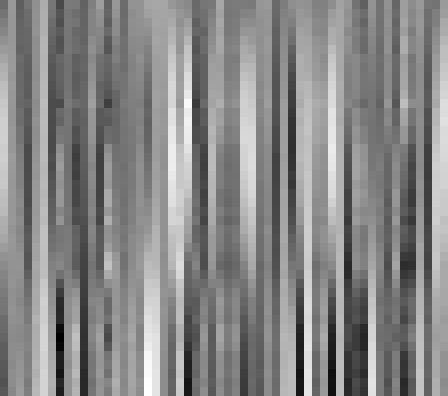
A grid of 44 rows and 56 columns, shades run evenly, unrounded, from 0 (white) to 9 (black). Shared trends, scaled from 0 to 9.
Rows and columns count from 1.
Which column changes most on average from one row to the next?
14
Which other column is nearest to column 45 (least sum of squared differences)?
46
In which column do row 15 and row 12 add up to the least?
24
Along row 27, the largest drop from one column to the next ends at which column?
55
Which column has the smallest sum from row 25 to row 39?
39
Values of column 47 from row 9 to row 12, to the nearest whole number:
5 5 5 5
